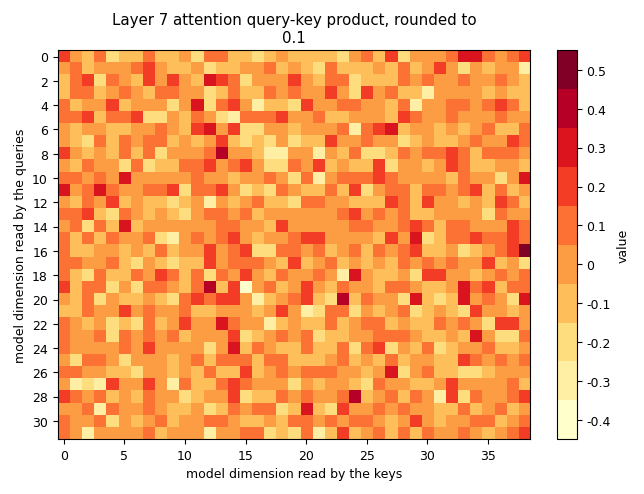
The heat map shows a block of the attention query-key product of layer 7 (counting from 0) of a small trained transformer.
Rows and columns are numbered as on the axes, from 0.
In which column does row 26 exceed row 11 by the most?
15
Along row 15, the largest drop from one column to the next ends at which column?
30
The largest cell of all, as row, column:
16, 38
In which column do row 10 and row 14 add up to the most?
5
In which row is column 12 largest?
19
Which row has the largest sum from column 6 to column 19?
2
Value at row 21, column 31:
0
